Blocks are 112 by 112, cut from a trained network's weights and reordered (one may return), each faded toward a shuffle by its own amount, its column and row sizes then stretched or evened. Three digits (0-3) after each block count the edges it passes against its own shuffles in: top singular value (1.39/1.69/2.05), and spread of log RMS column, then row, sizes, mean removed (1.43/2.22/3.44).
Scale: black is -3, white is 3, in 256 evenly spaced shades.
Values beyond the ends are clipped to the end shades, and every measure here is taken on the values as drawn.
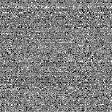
2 1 2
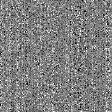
1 2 1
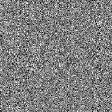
2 2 0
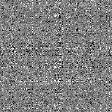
1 2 2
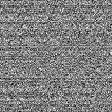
3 0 0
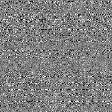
2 1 3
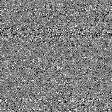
0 0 2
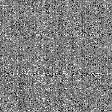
1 0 2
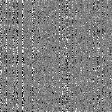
2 3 1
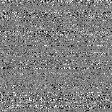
0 0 3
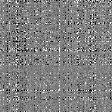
2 3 3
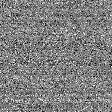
1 0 1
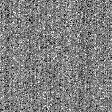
1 0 1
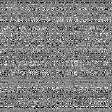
3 2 3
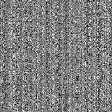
2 2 0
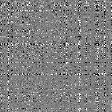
2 3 3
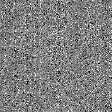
0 2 0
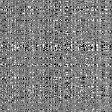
3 2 3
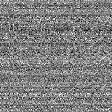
3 0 2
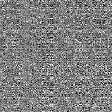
3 2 1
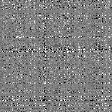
1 2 3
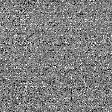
1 1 1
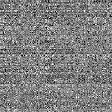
3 2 1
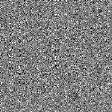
2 2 1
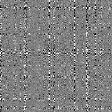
3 3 2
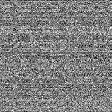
3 0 1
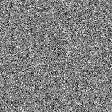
1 0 0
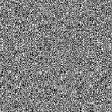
3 2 0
